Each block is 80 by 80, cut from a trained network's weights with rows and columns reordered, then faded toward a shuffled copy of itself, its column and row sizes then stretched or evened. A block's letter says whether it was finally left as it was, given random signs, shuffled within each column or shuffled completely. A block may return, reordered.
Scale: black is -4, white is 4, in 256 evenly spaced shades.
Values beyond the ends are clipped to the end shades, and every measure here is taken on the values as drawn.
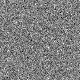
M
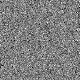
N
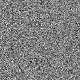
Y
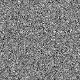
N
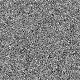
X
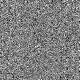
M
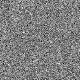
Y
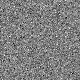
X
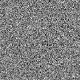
Y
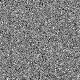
X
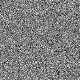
N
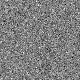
X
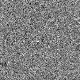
N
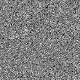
N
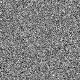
M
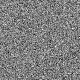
X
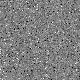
X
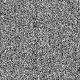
M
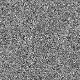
N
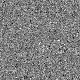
X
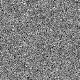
M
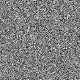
Y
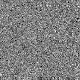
Y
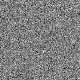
N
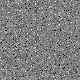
M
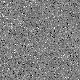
M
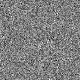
Y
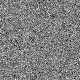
X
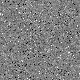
X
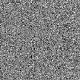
Y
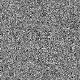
N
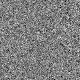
M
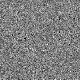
Y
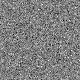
X
